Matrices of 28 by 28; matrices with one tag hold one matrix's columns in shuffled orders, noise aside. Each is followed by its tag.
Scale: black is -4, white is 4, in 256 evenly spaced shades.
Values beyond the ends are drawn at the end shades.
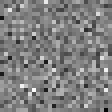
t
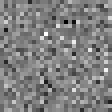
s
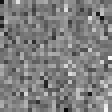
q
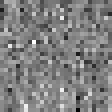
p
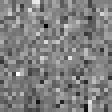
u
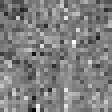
p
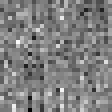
p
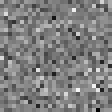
t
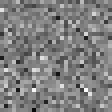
t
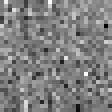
u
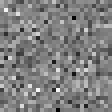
t
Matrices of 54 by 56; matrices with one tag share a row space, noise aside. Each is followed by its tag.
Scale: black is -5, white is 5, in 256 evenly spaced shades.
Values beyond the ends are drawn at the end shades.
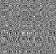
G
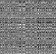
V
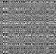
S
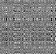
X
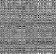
V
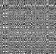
S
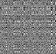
X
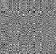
G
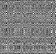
X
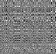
X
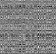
V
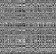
V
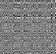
X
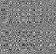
G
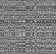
V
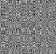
G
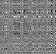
X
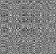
G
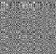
G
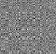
G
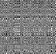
X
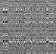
S
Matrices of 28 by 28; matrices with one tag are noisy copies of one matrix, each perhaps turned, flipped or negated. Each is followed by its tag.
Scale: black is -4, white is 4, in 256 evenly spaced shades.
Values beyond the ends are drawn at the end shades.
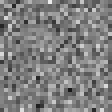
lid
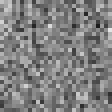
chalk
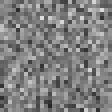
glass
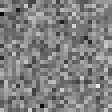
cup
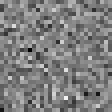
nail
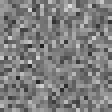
nail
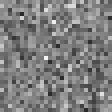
glass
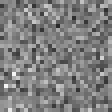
lid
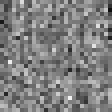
chalk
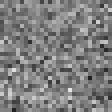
glass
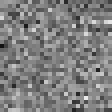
chalk
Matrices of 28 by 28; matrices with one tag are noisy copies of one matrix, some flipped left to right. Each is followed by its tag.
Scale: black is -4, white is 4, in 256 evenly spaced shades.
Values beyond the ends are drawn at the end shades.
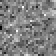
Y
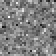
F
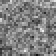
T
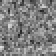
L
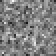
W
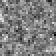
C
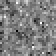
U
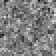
C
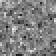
T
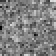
Y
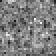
W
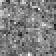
Y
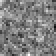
Y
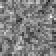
U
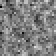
U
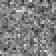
F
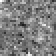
Y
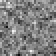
T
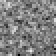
T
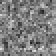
L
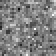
Y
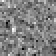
T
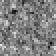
L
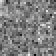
Y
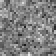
Y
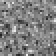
T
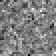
F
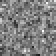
T
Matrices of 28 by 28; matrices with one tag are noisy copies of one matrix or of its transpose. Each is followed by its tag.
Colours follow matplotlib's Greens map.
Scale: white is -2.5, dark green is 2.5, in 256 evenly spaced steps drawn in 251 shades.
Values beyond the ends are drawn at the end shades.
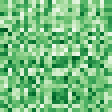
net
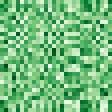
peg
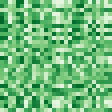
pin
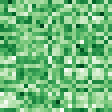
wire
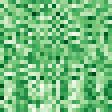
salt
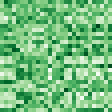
wire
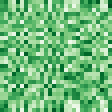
peg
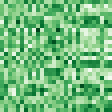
salt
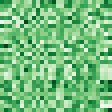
peg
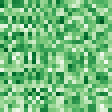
pin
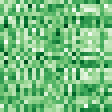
salt
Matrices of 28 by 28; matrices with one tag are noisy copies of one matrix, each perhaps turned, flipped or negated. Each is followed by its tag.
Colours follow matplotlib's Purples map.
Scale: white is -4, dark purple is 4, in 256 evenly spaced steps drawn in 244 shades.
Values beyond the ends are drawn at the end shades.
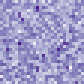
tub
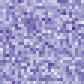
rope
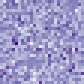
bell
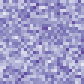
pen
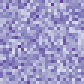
pen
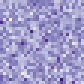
pen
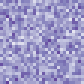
pen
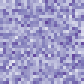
bell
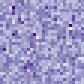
bell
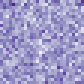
tub
